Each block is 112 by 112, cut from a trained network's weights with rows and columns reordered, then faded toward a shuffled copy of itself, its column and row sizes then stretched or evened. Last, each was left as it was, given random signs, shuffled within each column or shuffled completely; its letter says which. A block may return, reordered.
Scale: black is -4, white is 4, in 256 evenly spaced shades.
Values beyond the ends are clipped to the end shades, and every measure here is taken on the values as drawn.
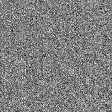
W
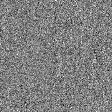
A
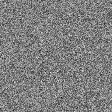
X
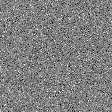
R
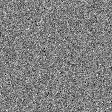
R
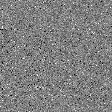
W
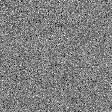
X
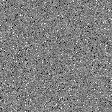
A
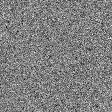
R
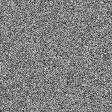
X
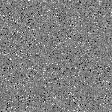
W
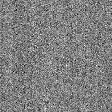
W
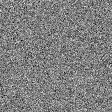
R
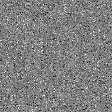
W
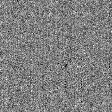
W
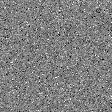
R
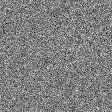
R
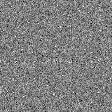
X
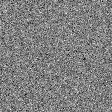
R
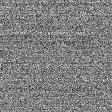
W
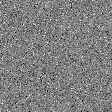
R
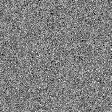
A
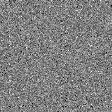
X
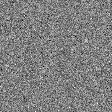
X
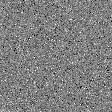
R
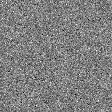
R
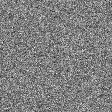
R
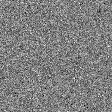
A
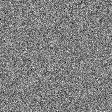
R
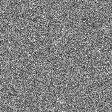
A
